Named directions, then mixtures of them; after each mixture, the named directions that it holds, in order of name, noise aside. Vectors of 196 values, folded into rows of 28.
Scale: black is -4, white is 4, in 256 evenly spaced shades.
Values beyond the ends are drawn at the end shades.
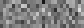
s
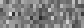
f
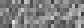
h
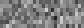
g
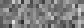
h, s.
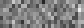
h, s.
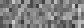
h, s.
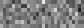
s.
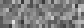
h, s.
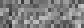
f, h.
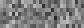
f, g.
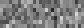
g.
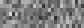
f, g.
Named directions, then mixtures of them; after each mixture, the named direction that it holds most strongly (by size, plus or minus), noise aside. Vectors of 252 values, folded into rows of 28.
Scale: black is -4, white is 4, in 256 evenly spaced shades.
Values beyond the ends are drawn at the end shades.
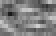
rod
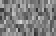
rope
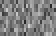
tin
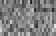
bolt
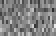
bolt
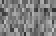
tin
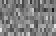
bolt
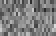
bolt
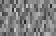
tin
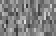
tin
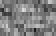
rod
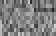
bolt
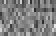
bolt
